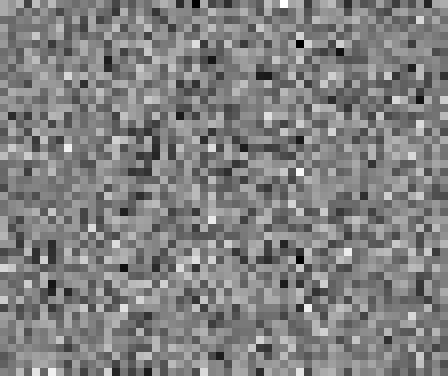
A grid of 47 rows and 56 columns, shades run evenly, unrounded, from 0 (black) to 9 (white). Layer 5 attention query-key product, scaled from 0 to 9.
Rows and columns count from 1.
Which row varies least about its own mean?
26
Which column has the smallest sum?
44
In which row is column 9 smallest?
37
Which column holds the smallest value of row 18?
38
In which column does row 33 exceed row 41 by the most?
27
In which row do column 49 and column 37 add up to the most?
10
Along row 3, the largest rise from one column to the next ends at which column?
53
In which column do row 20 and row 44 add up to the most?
52
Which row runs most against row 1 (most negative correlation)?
32
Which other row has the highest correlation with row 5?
47
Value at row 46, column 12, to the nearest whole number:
4
